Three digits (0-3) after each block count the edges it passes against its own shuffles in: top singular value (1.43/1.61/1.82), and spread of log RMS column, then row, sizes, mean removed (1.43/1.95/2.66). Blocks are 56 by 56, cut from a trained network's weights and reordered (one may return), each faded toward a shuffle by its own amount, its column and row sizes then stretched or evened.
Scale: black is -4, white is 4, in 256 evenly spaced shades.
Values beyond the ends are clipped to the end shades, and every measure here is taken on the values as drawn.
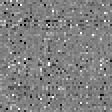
1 1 2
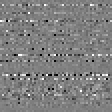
2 0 3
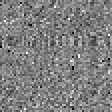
3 0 0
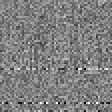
2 0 2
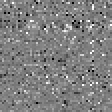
0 1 2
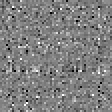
2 1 1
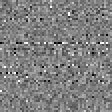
3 0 2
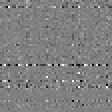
3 1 2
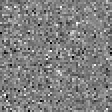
0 2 1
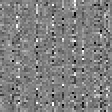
2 3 0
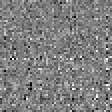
2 2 2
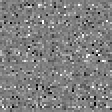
0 0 2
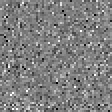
1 0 0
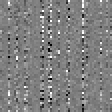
2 3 0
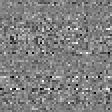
0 1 3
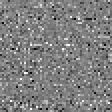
0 0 1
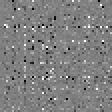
2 2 2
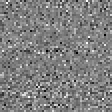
3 0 1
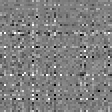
1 2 3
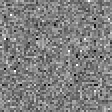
0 0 0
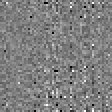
1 2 1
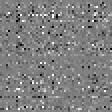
0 2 3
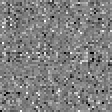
2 1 1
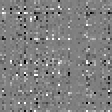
3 3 2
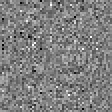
0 2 0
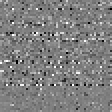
1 1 3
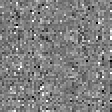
3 2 0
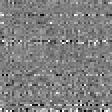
2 0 3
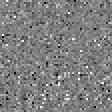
0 1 2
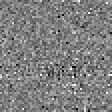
0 0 1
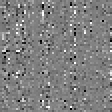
1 3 1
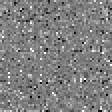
0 1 1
